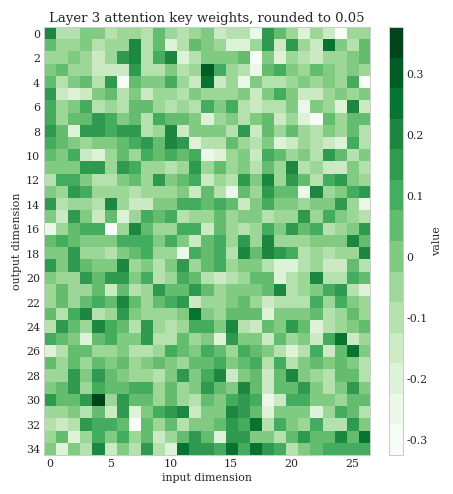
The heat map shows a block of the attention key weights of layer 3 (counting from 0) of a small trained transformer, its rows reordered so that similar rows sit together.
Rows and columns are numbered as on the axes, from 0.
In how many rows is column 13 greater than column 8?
17
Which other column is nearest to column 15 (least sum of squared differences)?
8
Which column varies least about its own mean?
9
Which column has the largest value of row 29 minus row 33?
2
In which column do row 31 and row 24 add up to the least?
22
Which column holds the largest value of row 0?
0
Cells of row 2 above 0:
6
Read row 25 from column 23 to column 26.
0.1 0.25 -0.15 -0.05
